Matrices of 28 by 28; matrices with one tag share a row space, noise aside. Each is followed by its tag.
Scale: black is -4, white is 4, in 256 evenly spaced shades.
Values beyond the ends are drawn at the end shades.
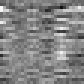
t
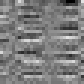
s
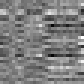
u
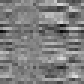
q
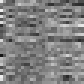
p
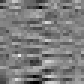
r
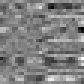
u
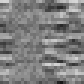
q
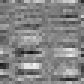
s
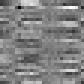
s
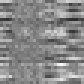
q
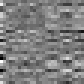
p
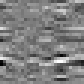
t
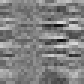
q
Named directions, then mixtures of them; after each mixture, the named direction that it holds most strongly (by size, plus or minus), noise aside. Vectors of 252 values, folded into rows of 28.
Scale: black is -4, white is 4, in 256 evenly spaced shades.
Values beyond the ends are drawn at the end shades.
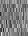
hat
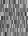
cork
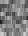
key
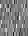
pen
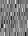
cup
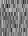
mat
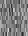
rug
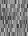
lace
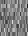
lace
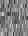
pen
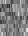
key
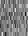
cork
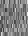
cork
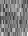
lace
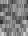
key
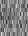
lace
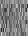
hat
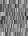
cork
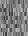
rug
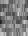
key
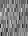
hat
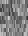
key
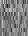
mat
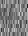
lace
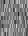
cork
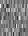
pen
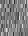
pen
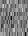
cup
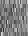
hat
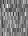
mat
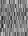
cup
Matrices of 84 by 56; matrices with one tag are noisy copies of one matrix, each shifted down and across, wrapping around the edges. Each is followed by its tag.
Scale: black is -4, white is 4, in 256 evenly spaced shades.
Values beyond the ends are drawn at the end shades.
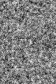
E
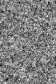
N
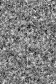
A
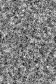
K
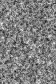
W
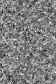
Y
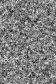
Y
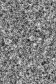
W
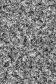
K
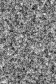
K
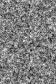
N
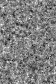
E
